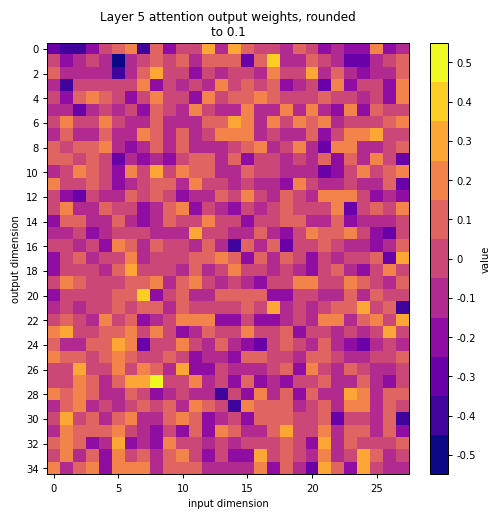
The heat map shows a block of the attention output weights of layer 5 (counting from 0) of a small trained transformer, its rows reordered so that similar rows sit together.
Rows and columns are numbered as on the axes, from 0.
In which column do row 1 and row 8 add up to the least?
5
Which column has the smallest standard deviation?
9
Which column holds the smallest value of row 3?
1
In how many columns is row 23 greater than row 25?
11
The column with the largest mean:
6
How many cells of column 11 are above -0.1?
21
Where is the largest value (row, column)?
27, 8
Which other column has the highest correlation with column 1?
26
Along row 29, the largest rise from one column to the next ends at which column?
15
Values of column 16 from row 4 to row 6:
0.2 -0.1 -0.1
